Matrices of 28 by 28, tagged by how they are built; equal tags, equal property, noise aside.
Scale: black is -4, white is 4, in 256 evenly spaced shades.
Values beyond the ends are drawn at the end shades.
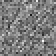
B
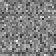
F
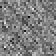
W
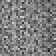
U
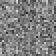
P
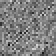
B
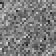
B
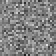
U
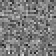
F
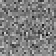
F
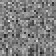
P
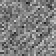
B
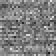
P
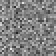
U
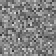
U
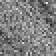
W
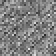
B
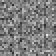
U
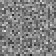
U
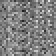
U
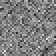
B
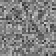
P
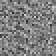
U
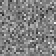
U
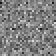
F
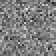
F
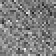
W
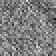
W
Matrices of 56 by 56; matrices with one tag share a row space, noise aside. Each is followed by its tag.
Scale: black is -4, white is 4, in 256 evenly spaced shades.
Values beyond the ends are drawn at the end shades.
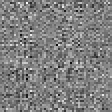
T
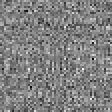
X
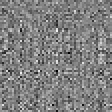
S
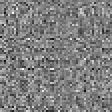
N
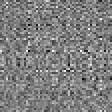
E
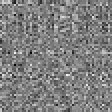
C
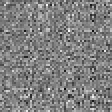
X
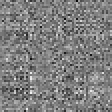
T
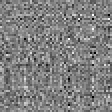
X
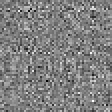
X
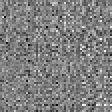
E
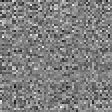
C
